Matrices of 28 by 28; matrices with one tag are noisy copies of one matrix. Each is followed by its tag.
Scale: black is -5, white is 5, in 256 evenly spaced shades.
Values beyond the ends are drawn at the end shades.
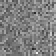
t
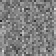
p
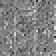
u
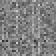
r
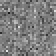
u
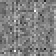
u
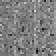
u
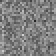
p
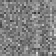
t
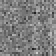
t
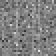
r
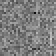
t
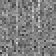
r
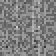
r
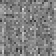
p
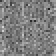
p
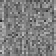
p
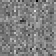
u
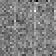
u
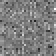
p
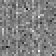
r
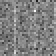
u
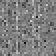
r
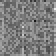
p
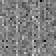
r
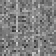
r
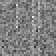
r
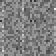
p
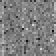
p
